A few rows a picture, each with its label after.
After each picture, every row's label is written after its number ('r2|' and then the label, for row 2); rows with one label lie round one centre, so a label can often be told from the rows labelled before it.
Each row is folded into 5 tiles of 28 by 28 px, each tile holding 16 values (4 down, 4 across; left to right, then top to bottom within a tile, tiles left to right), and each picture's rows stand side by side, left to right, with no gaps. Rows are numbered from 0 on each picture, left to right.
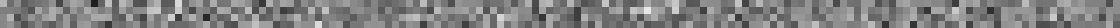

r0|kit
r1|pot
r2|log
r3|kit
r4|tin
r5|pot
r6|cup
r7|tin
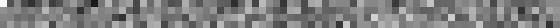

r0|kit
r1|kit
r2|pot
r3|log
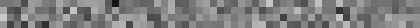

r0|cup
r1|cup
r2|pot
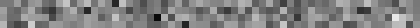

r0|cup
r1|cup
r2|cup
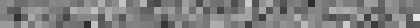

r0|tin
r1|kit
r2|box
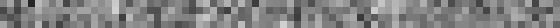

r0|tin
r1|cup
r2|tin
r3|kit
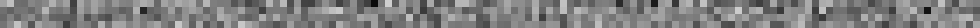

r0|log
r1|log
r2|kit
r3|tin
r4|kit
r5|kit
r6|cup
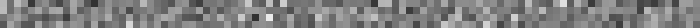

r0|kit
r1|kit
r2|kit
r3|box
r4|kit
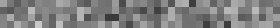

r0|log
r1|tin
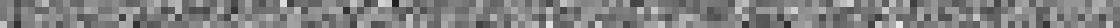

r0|tin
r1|pot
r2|kit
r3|tin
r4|log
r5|tin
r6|log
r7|tin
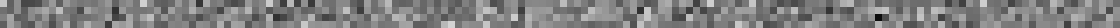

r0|kit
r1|kit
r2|box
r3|box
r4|kit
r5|log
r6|log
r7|kit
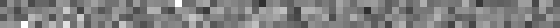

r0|box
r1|pot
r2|cup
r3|kit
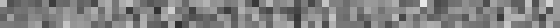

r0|kit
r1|cup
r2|tin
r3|kit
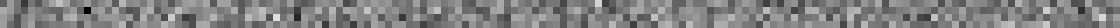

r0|cup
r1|box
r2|tin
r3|pot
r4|pot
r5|box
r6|pot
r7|box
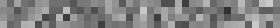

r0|box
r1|cup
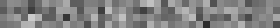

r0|box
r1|log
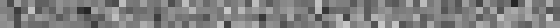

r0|cup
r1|tin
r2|pot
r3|kit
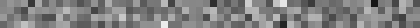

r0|box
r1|box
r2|kit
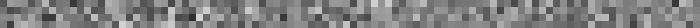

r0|box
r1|box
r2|pot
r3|kit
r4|cup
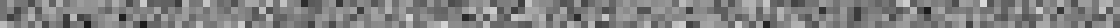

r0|tin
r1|kit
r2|kit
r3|box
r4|cup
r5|log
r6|cup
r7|kit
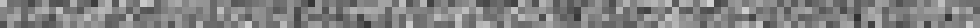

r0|kit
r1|log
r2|tin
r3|kit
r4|cup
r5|log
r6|tin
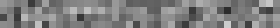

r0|tin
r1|cup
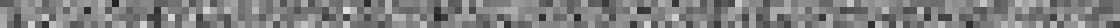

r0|cup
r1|tin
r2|box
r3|tin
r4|cup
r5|tin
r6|log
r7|log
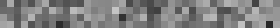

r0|tin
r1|cup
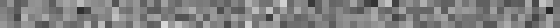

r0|cup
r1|box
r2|kit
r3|kit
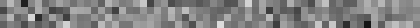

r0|pot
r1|kit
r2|tin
